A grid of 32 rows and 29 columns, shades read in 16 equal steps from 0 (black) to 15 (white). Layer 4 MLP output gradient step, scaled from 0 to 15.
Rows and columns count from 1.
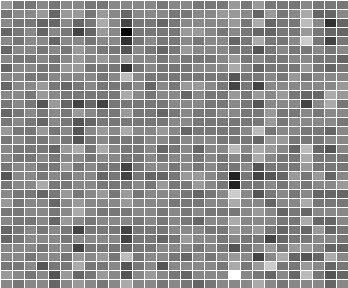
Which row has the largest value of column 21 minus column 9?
12
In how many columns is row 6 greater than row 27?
8
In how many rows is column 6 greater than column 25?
12
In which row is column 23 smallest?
27
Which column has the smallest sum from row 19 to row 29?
11
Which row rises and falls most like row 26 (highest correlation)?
4
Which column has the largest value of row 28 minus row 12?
26
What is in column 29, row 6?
8
